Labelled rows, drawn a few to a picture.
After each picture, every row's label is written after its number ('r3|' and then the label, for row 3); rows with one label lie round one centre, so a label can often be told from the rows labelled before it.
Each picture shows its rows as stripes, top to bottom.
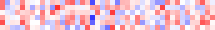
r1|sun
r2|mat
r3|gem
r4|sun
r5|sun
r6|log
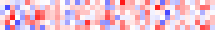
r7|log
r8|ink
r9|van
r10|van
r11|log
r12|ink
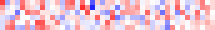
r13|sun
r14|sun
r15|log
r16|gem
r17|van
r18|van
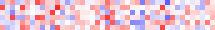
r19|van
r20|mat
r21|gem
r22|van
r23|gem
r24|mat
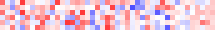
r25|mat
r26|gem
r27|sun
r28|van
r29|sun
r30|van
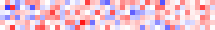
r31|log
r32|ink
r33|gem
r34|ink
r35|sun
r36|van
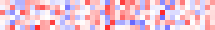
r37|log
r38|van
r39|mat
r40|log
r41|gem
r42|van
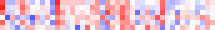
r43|mat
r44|mat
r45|mat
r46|ink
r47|mat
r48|log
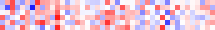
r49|van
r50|ink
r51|van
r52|mat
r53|van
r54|mat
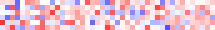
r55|log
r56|ink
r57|gem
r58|ink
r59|sun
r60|van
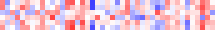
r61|sun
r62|sun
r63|ink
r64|gem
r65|sun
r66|sun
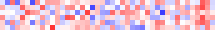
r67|ink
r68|sun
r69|log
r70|sun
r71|ink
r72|gem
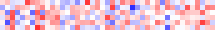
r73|log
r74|gem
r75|ink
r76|van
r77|ink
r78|van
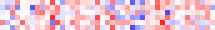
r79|gem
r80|ink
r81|van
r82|gem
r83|mat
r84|gem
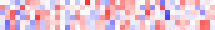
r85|log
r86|mat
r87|van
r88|van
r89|ink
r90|ink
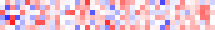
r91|log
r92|ink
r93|sun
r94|ink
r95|van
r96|log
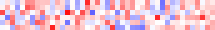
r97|log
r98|log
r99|sun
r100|ink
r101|van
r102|gem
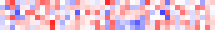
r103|van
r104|ink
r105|log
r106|van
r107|gem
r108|gem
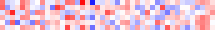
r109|sun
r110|mat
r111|van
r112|sun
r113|ink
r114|sun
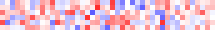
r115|gem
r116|gem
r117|sun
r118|log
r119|mat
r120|log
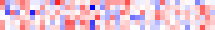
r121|mat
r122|sun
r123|ink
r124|gem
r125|sun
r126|sun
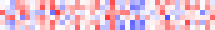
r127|gem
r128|gem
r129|mat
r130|van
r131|gem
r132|gem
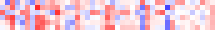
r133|ink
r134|van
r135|mat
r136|van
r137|van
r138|van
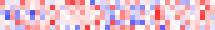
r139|sun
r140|gem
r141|ink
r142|ink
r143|gem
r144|log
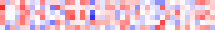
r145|sun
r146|mat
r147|sun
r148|sun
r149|mat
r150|ink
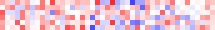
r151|gem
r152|van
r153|mat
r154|sun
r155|gem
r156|sun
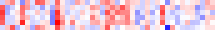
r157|van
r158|mat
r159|mat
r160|mat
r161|mat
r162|van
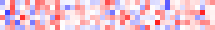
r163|van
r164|van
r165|ink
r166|mat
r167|ink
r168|van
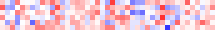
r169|gem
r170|mat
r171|gem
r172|mat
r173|ink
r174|van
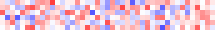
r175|gem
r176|log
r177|sun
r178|ink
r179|van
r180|log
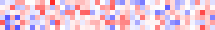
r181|gem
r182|van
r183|sun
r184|ink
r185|mat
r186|ink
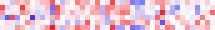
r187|gem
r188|mat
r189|mat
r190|ink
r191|log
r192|gem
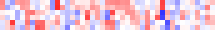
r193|mat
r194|mat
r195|log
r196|log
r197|van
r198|van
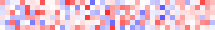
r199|sun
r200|log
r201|van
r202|log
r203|ink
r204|gem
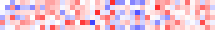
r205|gem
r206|ink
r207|gem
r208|van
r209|sun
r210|gem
